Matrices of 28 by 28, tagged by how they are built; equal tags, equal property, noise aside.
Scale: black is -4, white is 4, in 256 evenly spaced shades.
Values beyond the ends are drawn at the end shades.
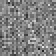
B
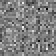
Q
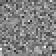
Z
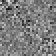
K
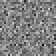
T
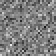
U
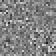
K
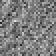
U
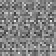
T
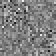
K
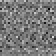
T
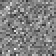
U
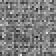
B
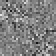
K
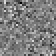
K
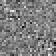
K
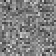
B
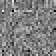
Q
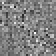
K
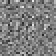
Q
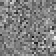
K
